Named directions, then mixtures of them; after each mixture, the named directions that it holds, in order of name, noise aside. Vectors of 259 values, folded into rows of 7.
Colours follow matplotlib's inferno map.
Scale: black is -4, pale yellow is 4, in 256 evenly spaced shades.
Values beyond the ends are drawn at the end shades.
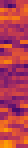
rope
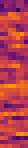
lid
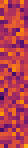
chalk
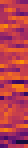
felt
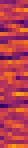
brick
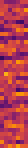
brick.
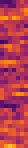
brick, lid, rope.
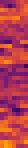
rope.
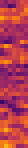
rope.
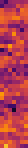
chalk, lid, rope.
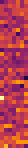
chalk, felt.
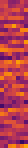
brick, chalk, felt.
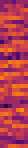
brick, felt, lid.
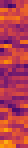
rope.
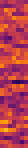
felt, rope.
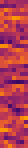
felt, rope.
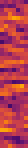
felt, lid, rope.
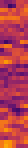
rope.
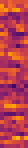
lid.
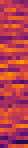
brick, felt.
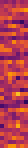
brick.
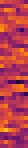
brick, felt, rope.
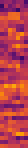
lid.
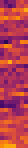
brick, rope.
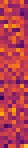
chalk, felt.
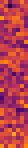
chalk, rope.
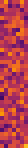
chalk.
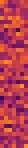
chalk, felt, rope.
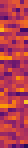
brick, chalk.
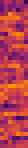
lid.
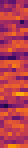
brick, lid.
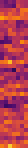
brick, lid, rope.
